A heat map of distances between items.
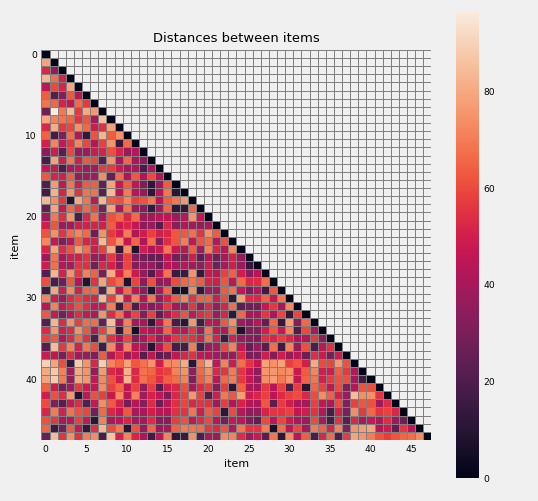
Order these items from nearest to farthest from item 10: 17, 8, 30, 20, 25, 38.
30, 20, 25, 8, 17, 38
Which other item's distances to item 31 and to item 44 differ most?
22
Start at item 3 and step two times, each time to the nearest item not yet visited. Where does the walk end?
38
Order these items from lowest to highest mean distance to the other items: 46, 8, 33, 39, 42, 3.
33, 46, 42, 3, 39, 8
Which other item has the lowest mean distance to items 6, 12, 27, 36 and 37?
25
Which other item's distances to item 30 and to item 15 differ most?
23
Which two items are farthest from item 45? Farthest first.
7, 47
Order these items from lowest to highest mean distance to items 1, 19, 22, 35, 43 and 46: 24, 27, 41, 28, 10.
28, 10, 41, 24, 27
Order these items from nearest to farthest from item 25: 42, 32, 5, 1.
32, 42, 5, 1
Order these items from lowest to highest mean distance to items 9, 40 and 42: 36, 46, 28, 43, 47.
36, 43, 47, 28, 46
